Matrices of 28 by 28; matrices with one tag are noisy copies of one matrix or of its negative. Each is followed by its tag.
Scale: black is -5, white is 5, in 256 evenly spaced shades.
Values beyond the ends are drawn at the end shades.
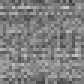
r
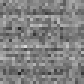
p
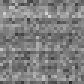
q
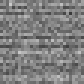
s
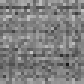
r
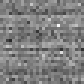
p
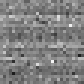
p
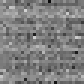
q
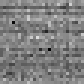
r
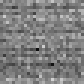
r
